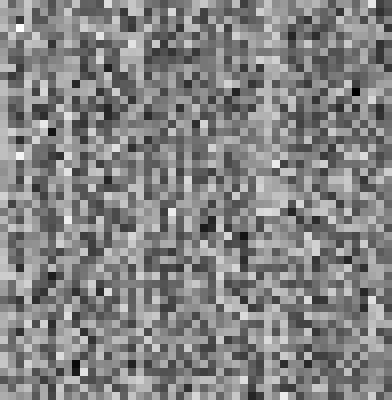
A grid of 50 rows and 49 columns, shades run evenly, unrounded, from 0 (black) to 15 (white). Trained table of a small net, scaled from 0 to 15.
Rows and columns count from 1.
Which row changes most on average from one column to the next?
38
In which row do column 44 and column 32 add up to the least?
39
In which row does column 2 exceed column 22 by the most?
5
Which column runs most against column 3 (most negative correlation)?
29
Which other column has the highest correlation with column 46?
3
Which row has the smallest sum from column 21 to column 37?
7
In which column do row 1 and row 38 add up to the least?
31
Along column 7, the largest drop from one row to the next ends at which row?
35
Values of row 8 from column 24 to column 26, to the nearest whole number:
4 6 7
